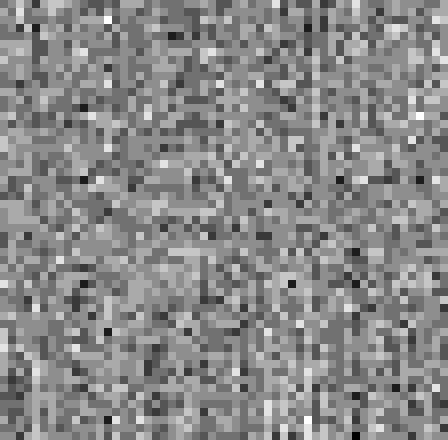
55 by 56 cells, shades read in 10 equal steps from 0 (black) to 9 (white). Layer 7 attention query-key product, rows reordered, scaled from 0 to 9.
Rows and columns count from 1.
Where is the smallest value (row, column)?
55, 45
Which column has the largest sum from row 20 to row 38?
24
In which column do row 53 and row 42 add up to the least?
14
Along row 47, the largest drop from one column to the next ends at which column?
31
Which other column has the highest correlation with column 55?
46
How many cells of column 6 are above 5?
14
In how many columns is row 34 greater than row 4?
30
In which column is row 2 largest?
3
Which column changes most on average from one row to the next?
11
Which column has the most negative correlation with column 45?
18
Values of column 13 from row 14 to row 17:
4 6 6 3
